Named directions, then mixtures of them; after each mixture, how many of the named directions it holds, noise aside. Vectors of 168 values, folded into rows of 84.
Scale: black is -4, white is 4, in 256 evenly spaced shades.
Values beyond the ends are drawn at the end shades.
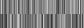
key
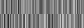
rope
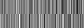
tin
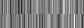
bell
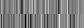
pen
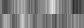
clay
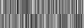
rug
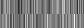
three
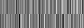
one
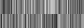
three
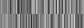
four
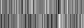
three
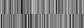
four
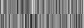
two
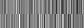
one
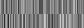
one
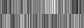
three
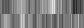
one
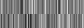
three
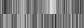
two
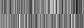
four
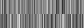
two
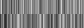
two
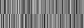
four
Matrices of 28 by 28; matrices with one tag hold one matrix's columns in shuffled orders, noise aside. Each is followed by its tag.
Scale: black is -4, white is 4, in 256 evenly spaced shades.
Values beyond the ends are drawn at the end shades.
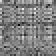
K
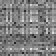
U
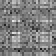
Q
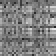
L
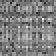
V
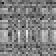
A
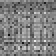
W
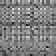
K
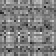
Q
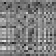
W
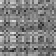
Q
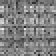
L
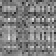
V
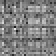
L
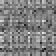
Q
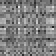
L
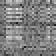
K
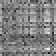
U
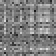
U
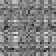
Q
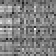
L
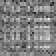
V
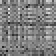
K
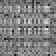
L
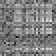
U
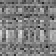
A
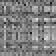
V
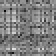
U
